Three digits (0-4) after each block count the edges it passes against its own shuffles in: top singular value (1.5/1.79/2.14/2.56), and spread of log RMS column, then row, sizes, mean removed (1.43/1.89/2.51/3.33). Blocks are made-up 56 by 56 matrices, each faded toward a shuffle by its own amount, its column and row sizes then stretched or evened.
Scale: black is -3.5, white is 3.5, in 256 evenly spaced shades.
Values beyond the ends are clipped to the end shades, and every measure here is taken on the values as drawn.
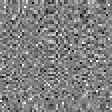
3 0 0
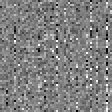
2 3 0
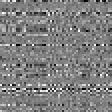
4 0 4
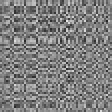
4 3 2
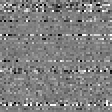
1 0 4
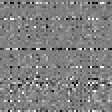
3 1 4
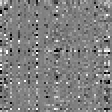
3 4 1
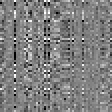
4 4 2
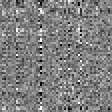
3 3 1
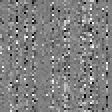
1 4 0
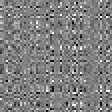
4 4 2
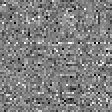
2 0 2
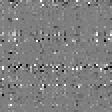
2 2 3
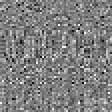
3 0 1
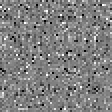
2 0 1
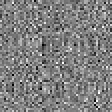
3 2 0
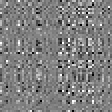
4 4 3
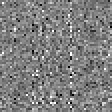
2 2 1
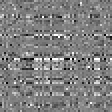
4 0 4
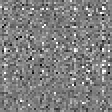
2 2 2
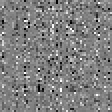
0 3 1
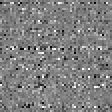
0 1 3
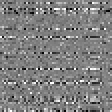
4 0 4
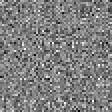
2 0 1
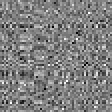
4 1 2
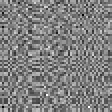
4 0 0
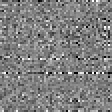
2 1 3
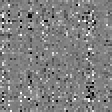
0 3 2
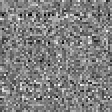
2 0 2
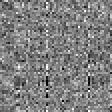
3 2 0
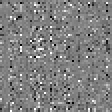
1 3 2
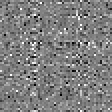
3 2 2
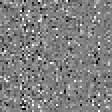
0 3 0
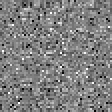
2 0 0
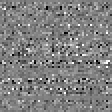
0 1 4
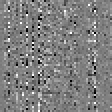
1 4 0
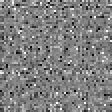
2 0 2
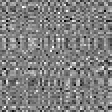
4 1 3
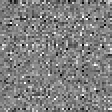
2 1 2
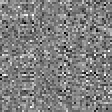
3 2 1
